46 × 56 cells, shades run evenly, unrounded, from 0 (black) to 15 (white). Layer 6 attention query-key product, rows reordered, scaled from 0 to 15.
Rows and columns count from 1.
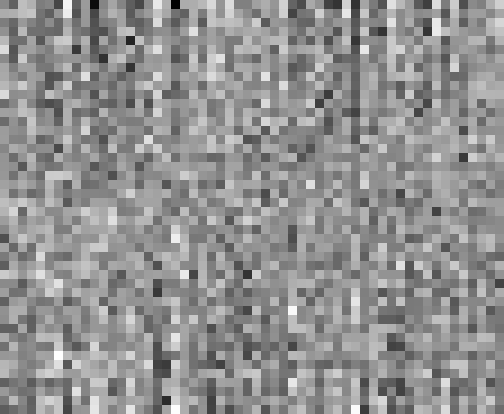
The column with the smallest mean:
40
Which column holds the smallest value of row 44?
45
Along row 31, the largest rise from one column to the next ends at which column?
29
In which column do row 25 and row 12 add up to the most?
35
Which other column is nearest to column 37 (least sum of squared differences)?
47
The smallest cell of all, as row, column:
1, 20
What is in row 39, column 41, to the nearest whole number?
9
